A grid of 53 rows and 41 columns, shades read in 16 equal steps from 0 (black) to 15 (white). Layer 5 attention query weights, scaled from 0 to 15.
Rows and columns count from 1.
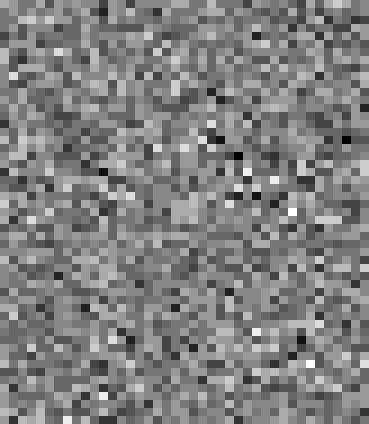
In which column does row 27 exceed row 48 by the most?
33
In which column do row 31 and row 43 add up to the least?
34
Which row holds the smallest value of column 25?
18
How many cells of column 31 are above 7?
26
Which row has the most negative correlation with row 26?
37
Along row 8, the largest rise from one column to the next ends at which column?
11
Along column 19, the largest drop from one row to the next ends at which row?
7
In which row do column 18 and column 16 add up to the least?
10
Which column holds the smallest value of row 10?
36
